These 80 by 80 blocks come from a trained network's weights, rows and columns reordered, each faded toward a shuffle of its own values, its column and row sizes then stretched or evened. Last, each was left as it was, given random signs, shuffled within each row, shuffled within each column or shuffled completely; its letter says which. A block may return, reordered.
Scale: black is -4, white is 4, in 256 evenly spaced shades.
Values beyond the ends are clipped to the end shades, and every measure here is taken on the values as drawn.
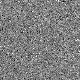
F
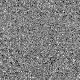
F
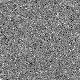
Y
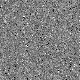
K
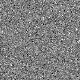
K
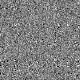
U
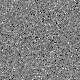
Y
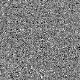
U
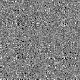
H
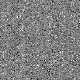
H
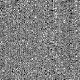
H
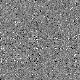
U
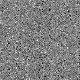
K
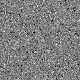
Y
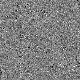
U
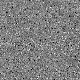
F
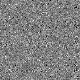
U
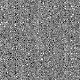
H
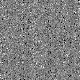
K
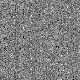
K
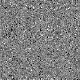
H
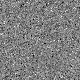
Y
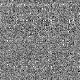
H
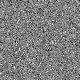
Y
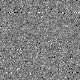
F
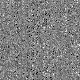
K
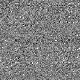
H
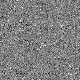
F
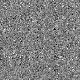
H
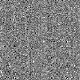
H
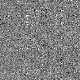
H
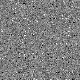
U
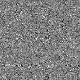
H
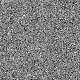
Y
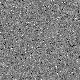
Y
